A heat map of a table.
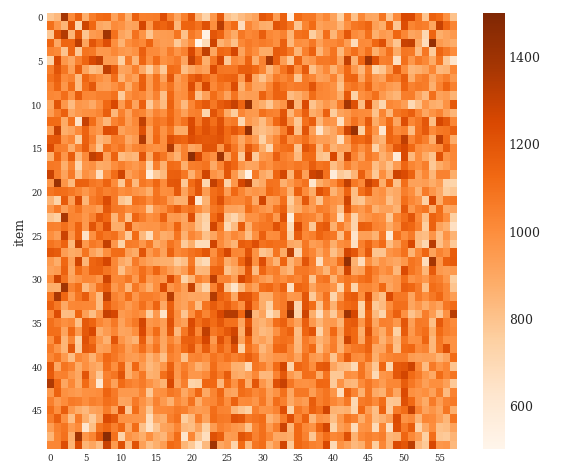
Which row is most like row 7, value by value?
35
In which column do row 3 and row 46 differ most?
21
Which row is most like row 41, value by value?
15
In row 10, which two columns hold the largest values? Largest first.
28, 42
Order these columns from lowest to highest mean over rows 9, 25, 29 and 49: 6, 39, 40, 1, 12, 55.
55, 40, 1, 6, 39, 12
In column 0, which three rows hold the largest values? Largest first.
42, 18, 15
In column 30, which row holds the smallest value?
14
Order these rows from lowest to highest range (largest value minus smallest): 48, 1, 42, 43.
43, 1, 42, 48
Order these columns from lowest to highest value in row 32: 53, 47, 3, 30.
47, 30, 3, 53
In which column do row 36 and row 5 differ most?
31
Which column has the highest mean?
50
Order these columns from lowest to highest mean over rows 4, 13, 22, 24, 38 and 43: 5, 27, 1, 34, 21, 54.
54, 34, 27, 21, 5, 1
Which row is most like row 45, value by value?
40
